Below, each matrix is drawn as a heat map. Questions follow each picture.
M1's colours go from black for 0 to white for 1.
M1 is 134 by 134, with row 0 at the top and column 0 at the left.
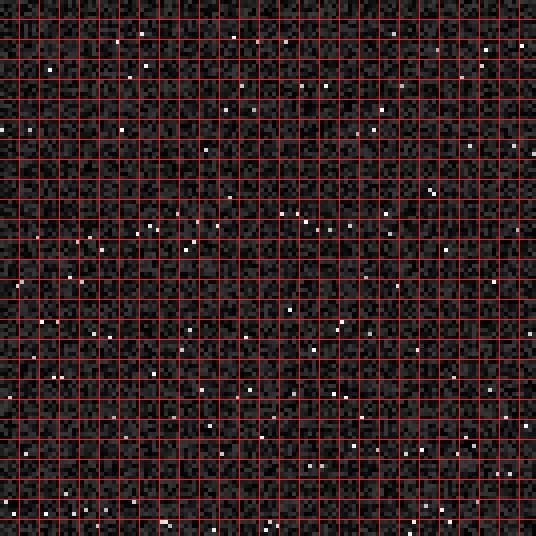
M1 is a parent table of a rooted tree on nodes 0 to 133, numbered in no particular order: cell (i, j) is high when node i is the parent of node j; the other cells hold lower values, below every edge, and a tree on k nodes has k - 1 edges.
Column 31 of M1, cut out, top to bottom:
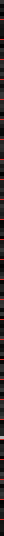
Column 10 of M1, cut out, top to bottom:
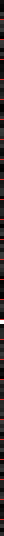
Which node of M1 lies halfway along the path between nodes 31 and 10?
116
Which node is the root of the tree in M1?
125
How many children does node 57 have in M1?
4
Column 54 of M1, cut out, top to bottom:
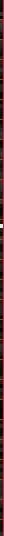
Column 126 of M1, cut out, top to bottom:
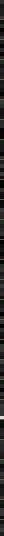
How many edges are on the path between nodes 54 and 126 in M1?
4
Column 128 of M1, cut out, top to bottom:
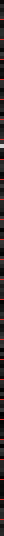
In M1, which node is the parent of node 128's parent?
16
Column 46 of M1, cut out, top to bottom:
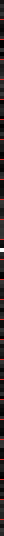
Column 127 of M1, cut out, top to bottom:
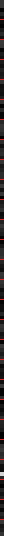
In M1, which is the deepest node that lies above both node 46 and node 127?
62
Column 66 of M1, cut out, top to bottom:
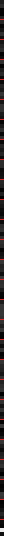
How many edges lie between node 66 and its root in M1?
7
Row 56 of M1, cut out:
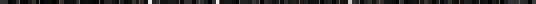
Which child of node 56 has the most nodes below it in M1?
87
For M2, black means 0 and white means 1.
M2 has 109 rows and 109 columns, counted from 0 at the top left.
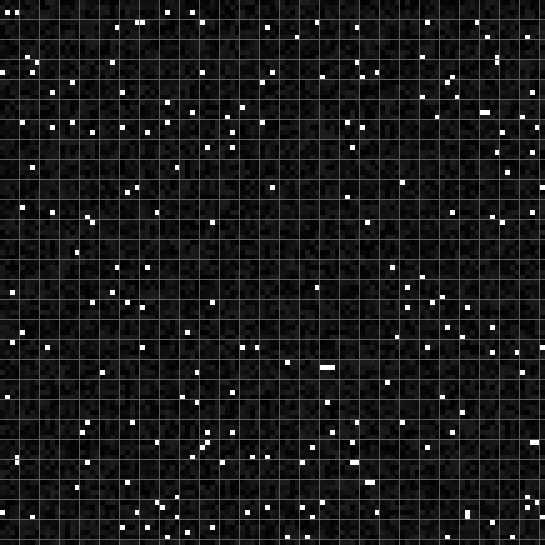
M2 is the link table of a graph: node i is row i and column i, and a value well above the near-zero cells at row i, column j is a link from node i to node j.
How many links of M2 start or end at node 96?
4
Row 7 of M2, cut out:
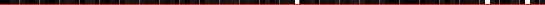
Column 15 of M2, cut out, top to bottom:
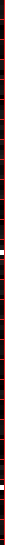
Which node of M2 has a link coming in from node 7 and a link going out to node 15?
node 97
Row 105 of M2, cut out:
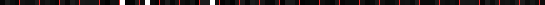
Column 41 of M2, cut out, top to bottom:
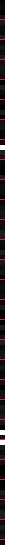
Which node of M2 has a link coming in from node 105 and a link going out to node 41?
node 29
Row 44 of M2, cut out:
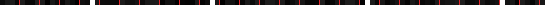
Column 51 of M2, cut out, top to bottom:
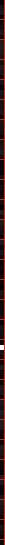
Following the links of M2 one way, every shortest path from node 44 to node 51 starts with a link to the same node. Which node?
node 18
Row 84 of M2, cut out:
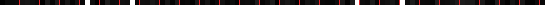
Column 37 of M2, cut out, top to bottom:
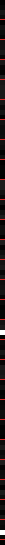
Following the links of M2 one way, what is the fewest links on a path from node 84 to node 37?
4
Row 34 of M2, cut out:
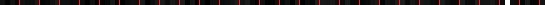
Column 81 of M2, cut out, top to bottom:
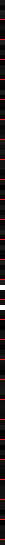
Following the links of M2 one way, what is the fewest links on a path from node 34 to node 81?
6
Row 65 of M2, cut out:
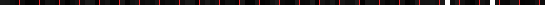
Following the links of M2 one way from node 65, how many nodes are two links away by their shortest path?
3
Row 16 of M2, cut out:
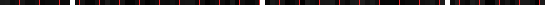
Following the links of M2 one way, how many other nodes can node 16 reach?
10
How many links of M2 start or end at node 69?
8
